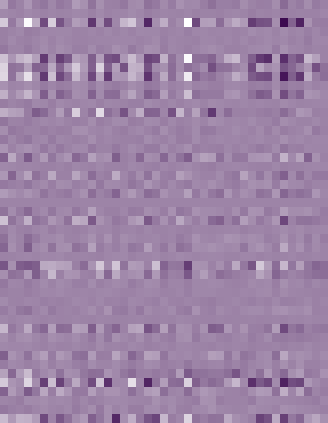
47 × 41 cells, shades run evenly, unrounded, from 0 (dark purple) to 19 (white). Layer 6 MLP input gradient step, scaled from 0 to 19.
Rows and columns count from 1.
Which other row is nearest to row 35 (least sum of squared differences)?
16
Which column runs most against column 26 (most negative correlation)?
39
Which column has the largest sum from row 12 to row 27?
10
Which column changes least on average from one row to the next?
41
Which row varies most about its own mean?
3
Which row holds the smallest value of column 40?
8
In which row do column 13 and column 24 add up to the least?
42
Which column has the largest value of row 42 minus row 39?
4
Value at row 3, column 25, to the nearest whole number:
5
